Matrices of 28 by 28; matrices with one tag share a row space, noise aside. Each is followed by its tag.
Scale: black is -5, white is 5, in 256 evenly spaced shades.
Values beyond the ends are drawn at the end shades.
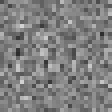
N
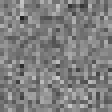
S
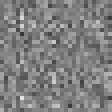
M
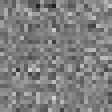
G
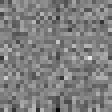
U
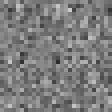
S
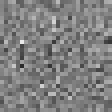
M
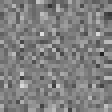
M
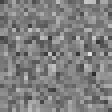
G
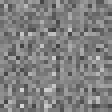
M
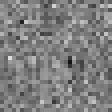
S
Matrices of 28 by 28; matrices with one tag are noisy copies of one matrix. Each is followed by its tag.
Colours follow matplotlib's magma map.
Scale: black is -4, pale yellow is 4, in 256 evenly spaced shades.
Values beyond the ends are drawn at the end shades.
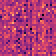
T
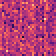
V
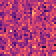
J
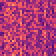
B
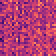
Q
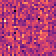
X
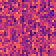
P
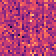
V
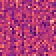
P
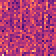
V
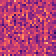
X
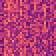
B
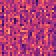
X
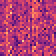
J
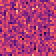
P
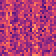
J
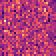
X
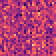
T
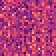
T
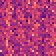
J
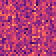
T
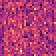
B
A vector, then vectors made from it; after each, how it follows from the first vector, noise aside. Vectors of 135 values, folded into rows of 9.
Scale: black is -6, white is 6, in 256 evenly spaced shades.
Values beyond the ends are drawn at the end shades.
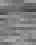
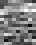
negated, scaled up.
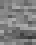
wrapped around.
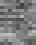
reversed, negated.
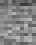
wrapped around.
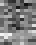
reversed, negated, scaled up.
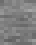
negated, shrunk.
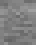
negated, shrunk.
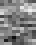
negated, scaled up.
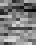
scaled up.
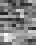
reversed, negated, scaled up.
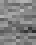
wrapped around.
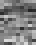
scaled up.
